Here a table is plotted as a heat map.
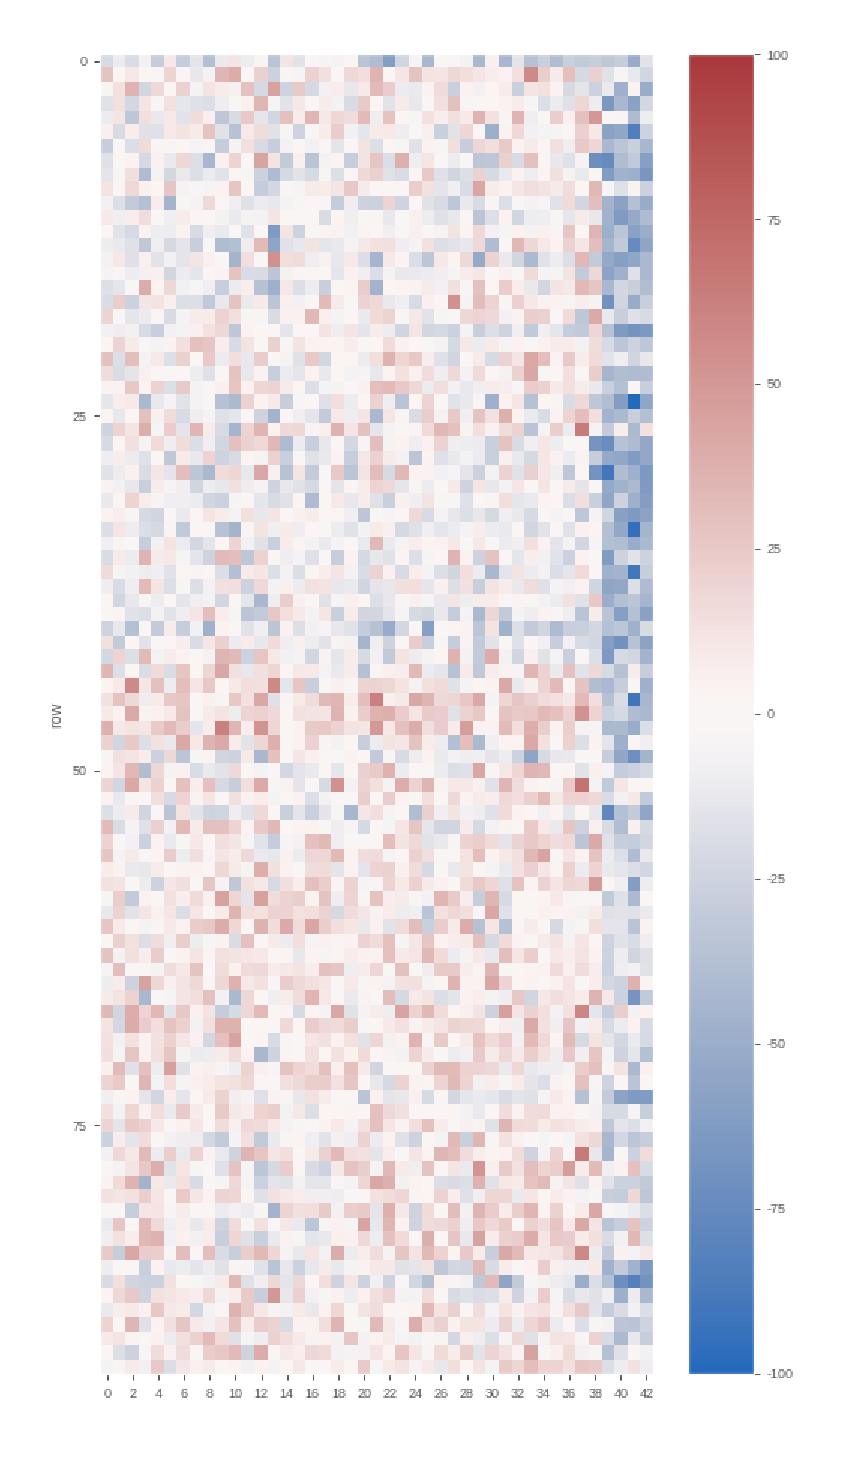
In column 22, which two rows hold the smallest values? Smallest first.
0, 40
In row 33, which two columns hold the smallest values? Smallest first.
41, 40
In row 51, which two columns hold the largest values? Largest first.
37, 18
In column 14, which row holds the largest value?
61
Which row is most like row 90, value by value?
20
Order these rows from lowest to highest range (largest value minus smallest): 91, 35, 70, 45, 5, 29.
70, 91, 35, 5, 29, 45
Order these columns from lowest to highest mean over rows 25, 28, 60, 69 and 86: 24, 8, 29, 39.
39, 24, 8, 29
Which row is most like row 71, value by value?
72
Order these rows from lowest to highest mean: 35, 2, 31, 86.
86, 31, 35, 2
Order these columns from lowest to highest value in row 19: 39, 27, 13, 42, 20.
42, 39, 27, 20, 13
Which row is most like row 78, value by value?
83
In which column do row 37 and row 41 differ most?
3
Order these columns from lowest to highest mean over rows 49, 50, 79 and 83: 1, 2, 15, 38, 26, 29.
26, 15, 38, 1, 2, 29
